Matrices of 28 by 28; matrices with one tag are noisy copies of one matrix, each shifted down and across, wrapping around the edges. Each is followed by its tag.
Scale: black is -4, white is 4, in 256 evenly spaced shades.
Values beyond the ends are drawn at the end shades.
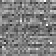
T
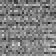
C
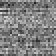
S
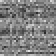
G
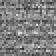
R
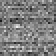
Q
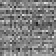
C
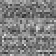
G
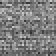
S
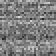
G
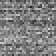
Q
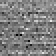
Q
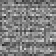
T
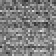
Q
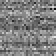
G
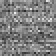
T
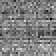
S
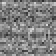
G
